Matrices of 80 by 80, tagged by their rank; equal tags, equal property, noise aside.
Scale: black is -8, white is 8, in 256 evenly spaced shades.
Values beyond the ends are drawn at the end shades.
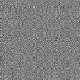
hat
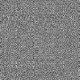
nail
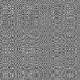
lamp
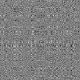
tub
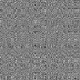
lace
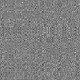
lace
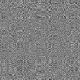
nail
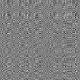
lamp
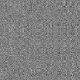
hat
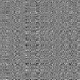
tub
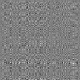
tub
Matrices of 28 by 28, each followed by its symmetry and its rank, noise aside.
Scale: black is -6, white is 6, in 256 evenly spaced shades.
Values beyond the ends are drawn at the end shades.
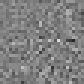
no symmetry, rank six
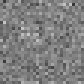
no symmetry, rank five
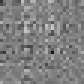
no symmetry, rank four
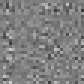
no symmetry, rank six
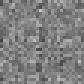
no symmetry, rank four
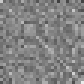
symmetric, rank four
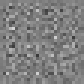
no symmetry, rank five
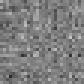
no symmetry, rank four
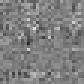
no symmetry, rank five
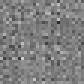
antisymmetric, rank six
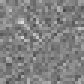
symmetric, rank six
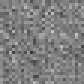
antisymmetric, rank six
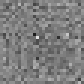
symmetric, rank four
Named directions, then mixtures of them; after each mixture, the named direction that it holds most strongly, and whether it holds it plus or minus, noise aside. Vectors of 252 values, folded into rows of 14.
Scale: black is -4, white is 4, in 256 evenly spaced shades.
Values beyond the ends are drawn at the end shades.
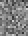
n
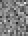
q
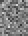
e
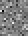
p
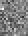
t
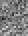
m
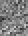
m, plus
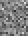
n, minus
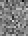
n, plus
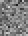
e, minus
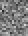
m, plus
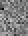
t, minus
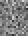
n, minus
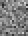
n, minus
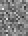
t, plus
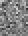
e, minus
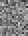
n, plus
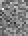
e, minus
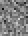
q, minus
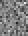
q, plus
